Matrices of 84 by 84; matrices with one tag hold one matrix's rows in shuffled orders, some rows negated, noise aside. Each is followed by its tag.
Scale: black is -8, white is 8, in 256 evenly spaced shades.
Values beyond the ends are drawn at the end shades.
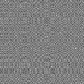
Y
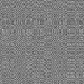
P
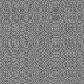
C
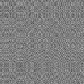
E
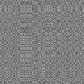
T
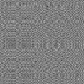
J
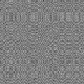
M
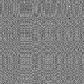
T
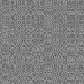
P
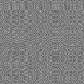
C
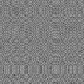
C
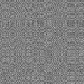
P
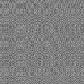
E
